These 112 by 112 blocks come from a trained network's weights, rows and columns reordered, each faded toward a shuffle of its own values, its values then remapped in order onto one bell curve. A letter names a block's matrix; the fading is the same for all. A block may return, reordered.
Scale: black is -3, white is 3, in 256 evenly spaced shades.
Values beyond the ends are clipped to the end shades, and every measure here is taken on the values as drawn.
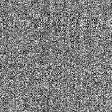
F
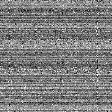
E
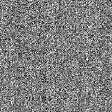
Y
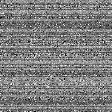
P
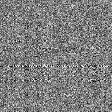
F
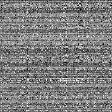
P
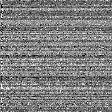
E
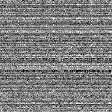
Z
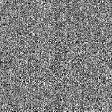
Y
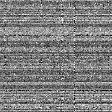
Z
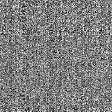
Y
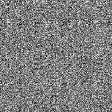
F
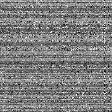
P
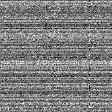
Z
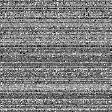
E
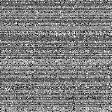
P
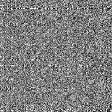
F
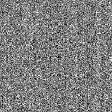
F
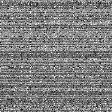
P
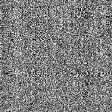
Y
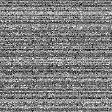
E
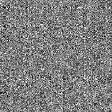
Y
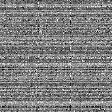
E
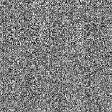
Y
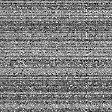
E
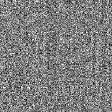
F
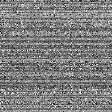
P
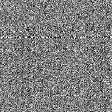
F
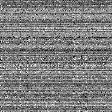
E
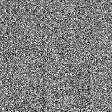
F
